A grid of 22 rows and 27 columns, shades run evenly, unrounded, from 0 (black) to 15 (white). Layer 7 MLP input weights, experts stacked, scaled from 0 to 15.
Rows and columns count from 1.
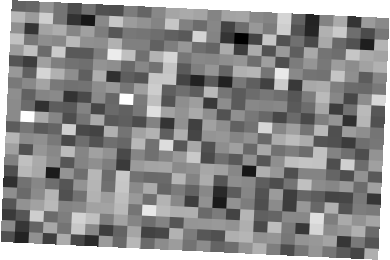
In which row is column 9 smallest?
15
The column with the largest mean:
23
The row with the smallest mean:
17
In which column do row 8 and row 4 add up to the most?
27
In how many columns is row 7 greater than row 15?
15
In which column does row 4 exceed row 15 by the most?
18
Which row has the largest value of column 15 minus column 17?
3
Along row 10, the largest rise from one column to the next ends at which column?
26
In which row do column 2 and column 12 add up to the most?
5
